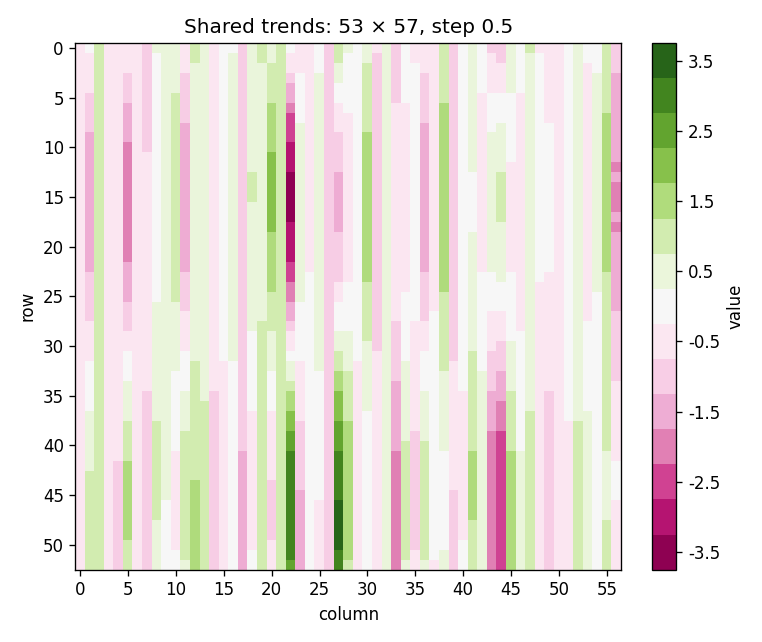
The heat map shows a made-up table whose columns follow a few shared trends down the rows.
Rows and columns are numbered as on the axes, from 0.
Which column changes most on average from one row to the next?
22
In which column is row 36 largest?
27
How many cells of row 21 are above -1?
46
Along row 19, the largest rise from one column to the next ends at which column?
23
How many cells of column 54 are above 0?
22
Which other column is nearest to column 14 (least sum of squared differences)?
4
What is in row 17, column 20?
2
